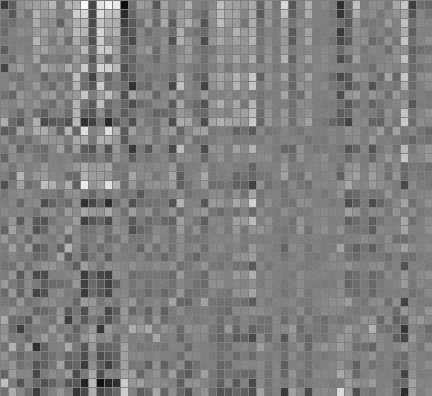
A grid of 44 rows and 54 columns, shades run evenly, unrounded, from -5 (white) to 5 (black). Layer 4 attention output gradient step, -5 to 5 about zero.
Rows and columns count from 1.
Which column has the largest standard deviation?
11
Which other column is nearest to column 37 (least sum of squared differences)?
52
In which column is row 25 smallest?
32
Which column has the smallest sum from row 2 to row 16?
13
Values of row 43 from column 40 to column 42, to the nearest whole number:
0 0 0
